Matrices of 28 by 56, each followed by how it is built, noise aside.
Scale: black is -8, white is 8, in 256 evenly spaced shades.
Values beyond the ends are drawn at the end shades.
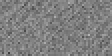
Hankel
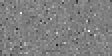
sparse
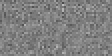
low rank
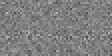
low rank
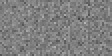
repeating rows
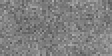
smooth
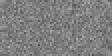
repeating rows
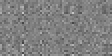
low rank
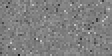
sparse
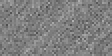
Hankel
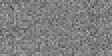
repeating rows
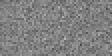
repeating rows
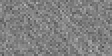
Toeplitz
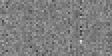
uneven columns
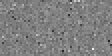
sparse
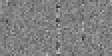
uneven columns
